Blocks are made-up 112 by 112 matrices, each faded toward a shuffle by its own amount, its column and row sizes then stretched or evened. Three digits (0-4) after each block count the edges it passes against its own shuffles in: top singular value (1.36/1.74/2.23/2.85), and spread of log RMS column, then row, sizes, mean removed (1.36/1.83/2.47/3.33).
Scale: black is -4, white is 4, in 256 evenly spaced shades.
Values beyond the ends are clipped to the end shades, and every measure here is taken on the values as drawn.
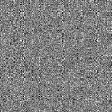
3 3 2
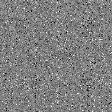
1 2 1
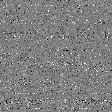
0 0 3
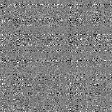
1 3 4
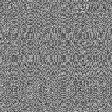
4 0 0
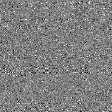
2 1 3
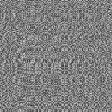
4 0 2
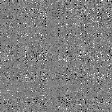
0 3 3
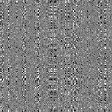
4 4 2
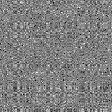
4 0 2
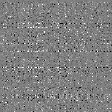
3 2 3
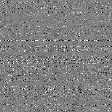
2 1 4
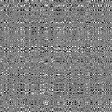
4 3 4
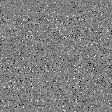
1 0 2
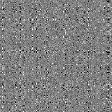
3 3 2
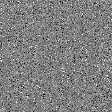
0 2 0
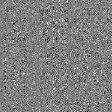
2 3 1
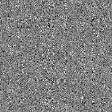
1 3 2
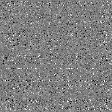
0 2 3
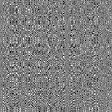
4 4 1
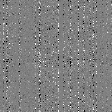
1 4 1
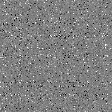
1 2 2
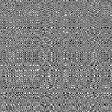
4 2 4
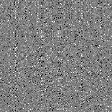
3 2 1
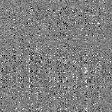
2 3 3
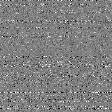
1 0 4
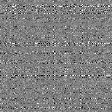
3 2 4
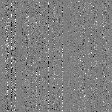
1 4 0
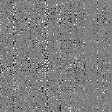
2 4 3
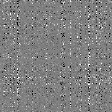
2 4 3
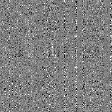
2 4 2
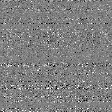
0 2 4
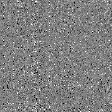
1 3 1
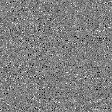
2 1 3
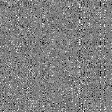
3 3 1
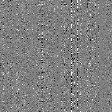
3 4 1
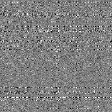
3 2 4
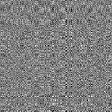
4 3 3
